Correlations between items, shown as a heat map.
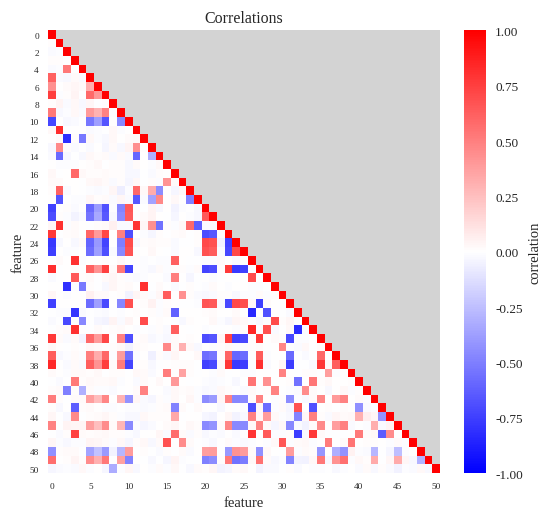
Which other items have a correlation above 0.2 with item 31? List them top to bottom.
10, 20, 21, 24, 25, 48
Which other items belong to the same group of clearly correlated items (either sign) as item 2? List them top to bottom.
4, 12, 29, 33, 41
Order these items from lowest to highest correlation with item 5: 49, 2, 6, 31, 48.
31, 48, 2, 6, 49
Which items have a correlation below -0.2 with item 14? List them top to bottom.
1, 11, 13, 18, 22
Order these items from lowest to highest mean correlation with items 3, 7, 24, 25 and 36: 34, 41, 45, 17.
45, 41, 17, 34
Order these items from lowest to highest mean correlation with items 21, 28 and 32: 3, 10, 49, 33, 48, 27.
27, 49, 3, 33, 48, 10
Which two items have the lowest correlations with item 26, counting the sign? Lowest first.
32, 43
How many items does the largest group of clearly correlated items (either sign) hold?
20
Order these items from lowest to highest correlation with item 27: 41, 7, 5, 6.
41, 6, 5, 7
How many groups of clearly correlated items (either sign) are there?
6
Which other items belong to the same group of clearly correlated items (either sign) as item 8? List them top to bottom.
50
